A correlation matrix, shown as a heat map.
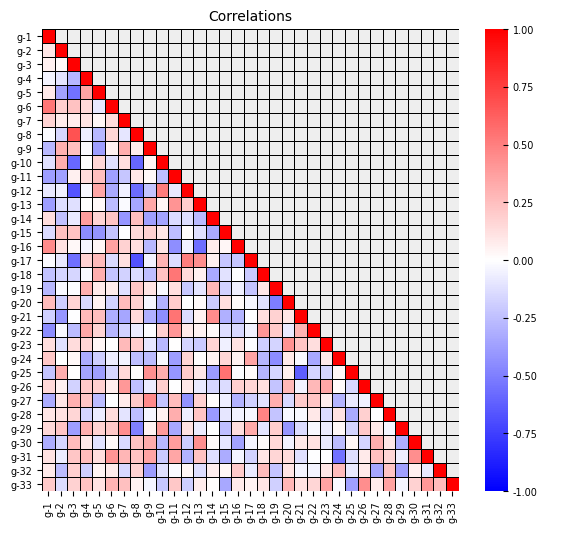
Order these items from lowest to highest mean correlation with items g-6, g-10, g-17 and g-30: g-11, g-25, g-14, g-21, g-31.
g-21, g-11, g-14, g-25, g-31
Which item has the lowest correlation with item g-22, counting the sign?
g-1
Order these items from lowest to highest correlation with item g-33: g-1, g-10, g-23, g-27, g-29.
g-10, g-29, g-27, g-1, g-23
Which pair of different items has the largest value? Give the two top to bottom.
g-3, g-8
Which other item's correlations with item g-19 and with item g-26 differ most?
g-20
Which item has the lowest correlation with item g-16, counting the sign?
g-13
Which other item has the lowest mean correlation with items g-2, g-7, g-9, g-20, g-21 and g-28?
g-14
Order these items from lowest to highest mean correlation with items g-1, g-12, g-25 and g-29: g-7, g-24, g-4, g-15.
g-4, g-15, g-24, g-7
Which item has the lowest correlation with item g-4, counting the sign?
g-15
